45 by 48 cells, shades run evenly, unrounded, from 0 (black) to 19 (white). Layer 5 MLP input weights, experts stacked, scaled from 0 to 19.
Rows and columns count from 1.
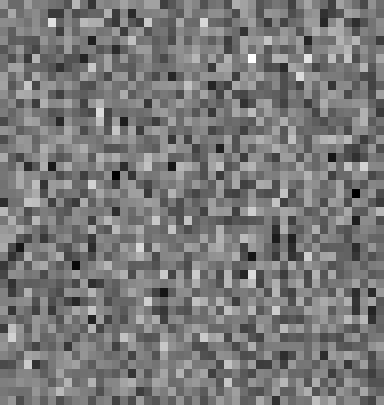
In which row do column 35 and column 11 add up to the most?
23
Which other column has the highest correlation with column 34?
45
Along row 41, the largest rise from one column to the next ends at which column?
29
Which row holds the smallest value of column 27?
10
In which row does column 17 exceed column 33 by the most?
38
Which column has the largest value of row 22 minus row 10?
36
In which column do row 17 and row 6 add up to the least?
15
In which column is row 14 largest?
13
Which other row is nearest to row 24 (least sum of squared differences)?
39
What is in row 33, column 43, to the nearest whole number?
12
